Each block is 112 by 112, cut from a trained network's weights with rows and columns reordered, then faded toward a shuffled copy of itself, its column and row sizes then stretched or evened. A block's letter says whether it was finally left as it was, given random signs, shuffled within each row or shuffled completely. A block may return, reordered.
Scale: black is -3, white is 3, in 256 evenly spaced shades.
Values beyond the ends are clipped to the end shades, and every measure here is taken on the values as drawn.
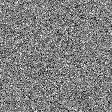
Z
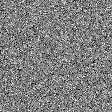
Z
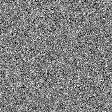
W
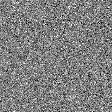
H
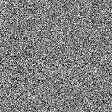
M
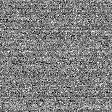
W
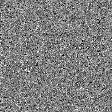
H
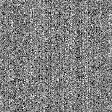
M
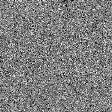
H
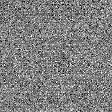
M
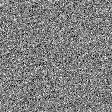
Z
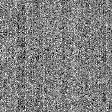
M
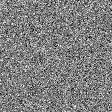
Z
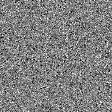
H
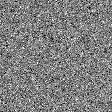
Z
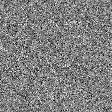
W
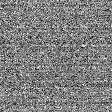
W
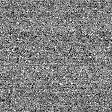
W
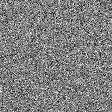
Z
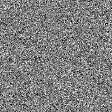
H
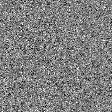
H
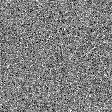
Z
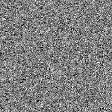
M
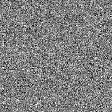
M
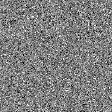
H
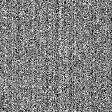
M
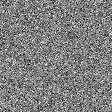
Z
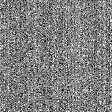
M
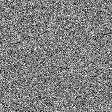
W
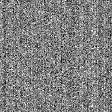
M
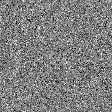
W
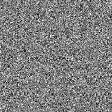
M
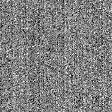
M
